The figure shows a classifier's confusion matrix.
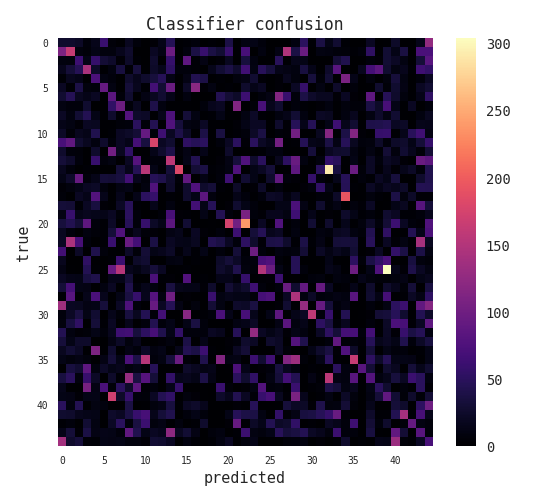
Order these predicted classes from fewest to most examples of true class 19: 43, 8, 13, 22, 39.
43, 39, 8, 13, 22
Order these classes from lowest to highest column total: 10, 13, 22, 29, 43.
29, 10, 22, 43, 13
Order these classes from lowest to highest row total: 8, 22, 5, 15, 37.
8, 5, 15, 22, 37
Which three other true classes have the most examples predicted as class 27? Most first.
1, 35, 31
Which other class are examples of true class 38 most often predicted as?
3
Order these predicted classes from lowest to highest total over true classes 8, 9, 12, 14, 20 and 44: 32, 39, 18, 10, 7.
18, 7, 39, 10, 32
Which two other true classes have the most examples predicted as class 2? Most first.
15, 22
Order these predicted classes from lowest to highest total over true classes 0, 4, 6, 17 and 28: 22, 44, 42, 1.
42, 22, 1, 44
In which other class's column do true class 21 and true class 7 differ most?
44
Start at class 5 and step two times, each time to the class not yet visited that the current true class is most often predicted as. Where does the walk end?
11
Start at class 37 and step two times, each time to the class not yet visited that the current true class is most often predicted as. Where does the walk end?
23
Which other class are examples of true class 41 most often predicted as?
33
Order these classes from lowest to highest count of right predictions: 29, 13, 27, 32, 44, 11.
32, 44, 27, 29, 13, 11
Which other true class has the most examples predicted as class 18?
28
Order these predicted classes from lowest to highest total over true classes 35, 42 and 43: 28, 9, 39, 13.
39, 9, 13, 28
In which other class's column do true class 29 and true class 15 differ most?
0
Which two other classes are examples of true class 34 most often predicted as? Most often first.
4, 17
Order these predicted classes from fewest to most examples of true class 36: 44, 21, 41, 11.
41, 44, 11, 21
